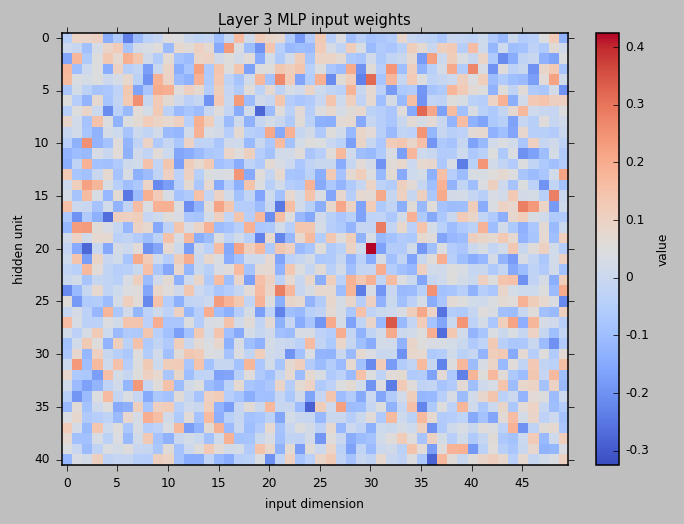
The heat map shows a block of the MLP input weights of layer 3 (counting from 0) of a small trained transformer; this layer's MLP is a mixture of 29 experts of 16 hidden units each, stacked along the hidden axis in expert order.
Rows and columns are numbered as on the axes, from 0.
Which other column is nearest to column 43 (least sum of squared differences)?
47
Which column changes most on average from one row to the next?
36
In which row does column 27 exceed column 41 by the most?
16
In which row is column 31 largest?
18
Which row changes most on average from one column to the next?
3
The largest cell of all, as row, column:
20, 30
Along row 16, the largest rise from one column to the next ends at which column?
22
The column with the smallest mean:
29
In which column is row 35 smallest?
24
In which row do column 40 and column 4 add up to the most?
32
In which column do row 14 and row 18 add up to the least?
9
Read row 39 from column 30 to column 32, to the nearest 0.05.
-0.1 0 0
